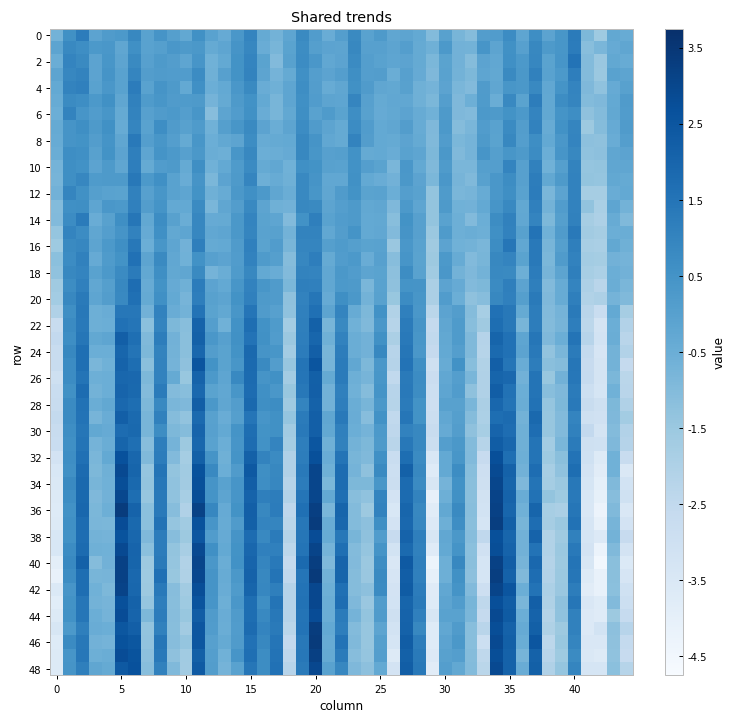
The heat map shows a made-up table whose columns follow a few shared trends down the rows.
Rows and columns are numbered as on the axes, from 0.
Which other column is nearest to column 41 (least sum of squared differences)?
29
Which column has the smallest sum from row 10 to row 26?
42
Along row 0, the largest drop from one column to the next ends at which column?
41
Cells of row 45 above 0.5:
17
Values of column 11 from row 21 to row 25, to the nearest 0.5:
1.5 2 2 2 2.5
